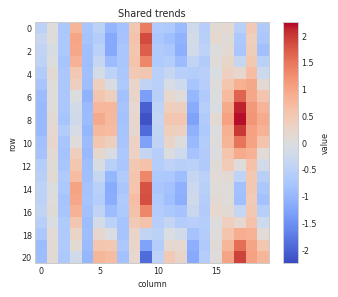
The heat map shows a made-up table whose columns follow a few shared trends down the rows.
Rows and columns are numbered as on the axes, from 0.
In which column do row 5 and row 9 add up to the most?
17
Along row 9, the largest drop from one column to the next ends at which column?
9
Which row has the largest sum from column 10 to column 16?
8
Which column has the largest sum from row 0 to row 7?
18
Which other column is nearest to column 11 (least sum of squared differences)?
12
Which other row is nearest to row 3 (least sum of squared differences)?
16
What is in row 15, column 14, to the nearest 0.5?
-0.5
